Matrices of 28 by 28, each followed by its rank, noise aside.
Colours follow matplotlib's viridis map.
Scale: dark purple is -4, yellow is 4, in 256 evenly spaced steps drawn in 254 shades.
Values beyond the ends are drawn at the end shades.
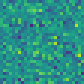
seven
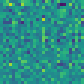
four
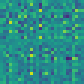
four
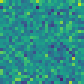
eight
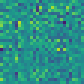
four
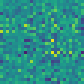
six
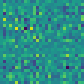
five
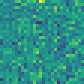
eight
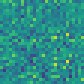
eight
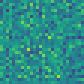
eight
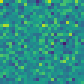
seven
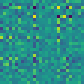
four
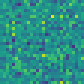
eight
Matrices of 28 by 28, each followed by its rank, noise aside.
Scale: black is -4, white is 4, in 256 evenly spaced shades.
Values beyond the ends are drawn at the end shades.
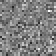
eight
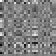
two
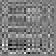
two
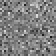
eight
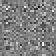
six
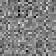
six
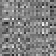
three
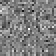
eight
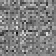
six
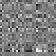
three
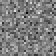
eight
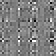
two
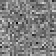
eight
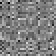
four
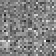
six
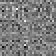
six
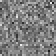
eight
